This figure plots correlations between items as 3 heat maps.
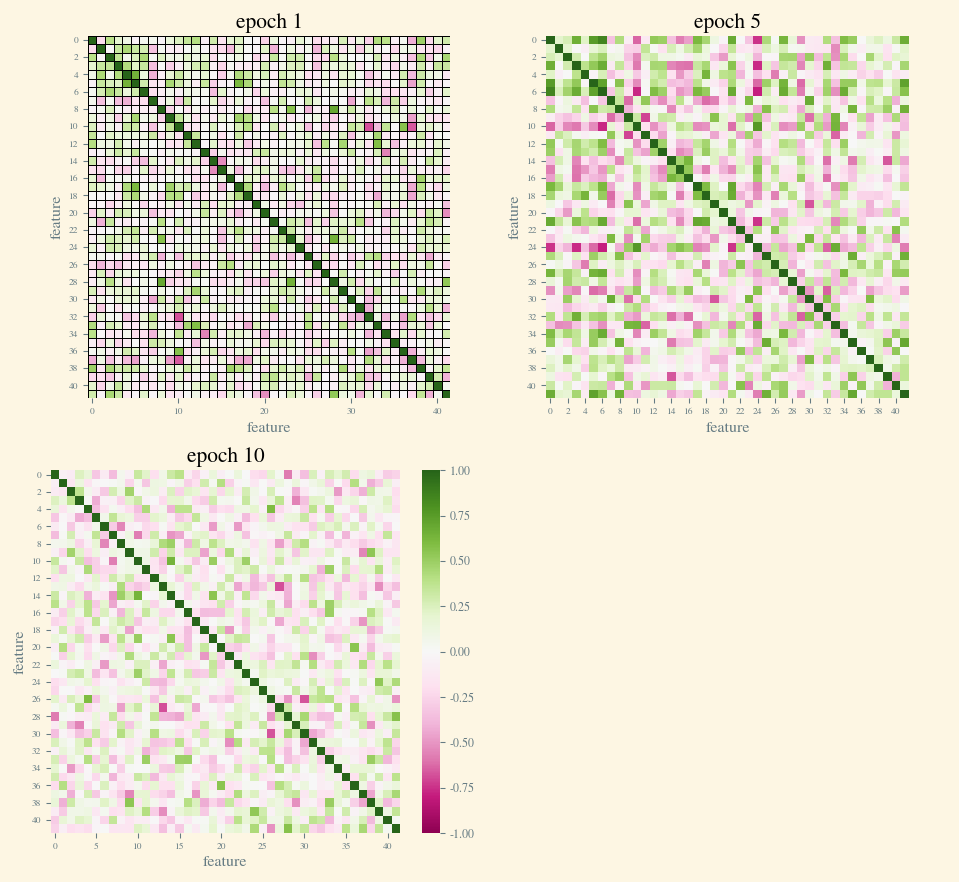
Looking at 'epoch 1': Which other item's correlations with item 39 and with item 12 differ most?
33
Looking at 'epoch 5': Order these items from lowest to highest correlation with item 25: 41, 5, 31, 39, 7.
31, 7, 39, 5, 41
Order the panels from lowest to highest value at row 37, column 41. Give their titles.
epoch 1, epoch 5, epoch 10
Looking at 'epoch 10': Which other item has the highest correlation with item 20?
36
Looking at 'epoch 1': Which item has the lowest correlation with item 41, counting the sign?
20
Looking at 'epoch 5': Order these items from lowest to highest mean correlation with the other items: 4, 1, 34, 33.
33, 4, 1, 34
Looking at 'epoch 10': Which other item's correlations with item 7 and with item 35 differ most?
10
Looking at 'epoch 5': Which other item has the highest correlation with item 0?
6
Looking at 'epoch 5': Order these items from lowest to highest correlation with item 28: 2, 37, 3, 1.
1, 37, 3, 2
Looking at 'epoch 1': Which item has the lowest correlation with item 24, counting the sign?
19
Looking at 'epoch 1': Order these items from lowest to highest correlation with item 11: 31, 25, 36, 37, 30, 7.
30, 36, 37, 31, 25, 7
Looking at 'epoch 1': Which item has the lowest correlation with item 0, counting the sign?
37
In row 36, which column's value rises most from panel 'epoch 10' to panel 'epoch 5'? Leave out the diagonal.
26
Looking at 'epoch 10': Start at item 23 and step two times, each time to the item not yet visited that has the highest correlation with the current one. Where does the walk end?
14
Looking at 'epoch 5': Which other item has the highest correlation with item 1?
17
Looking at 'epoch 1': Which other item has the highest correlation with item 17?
5
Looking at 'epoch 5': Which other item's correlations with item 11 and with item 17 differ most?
7
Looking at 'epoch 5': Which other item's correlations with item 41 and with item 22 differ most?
24
